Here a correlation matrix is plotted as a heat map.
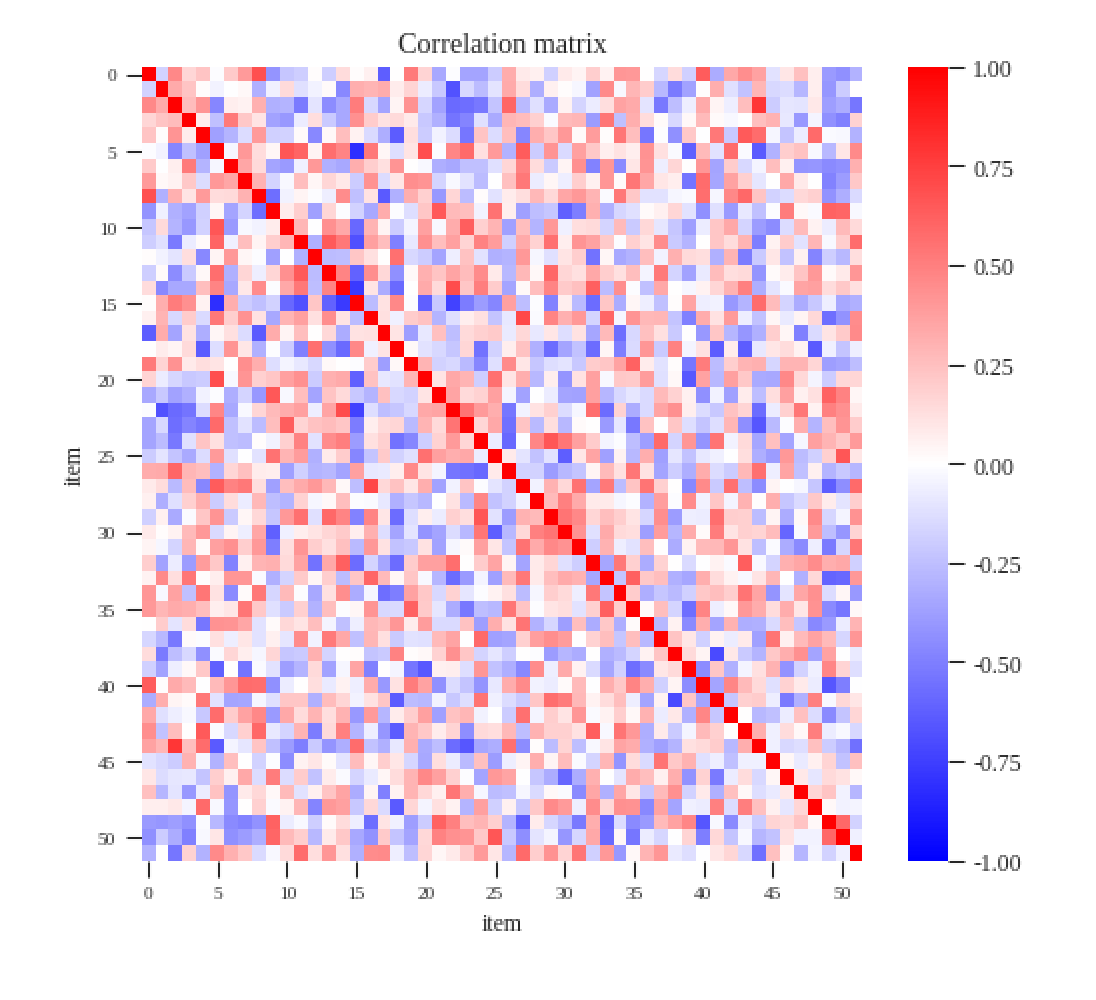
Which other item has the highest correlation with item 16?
27
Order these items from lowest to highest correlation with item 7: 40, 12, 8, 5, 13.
12, 13, 8, 5, 40
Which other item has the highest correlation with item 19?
35
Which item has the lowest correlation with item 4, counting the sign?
18
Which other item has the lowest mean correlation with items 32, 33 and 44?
23
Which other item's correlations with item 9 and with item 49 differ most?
39
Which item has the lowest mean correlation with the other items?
15
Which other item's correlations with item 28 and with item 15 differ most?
14
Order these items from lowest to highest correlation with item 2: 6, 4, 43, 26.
6, 43, 4, 26
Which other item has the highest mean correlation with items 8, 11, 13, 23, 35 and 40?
5
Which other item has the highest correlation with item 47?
22
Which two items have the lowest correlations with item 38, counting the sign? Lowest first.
41, 1
